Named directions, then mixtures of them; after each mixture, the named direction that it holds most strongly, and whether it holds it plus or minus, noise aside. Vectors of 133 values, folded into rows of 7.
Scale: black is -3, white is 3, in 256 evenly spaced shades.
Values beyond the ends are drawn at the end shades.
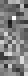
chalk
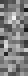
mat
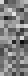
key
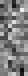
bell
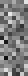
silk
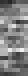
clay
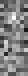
mat, plus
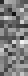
key, minus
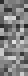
key, minus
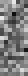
mat, minus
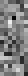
chalk, minus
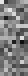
key, plus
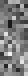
chalk, plus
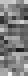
clay, minus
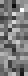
bell, plus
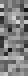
mat, plus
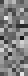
key, minus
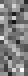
bell, minus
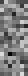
key, minus
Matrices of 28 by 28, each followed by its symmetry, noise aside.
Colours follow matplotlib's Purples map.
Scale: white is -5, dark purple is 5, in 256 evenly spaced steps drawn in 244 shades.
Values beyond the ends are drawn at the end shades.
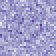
symmetric.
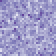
symmetric.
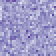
antisymmetric.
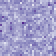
mirrored top to bottom.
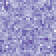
mirrored left to right.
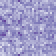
mirrored top to bottom.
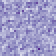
antisymmetric.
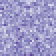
mirrored left to right.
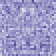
mirrored left to right.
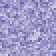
symmetric.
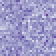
mirrored top to bottom.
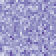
mirrored top to bottom.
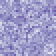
symmetric.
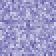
mirrored left to right.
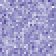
symmetric.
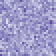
antisymmetric.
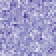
symmetric.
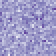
antisymmetric.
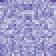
mirrored left to right.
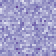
mirrored left to right.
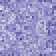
mirrored top to bottom.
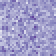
mirrored top to bottom.
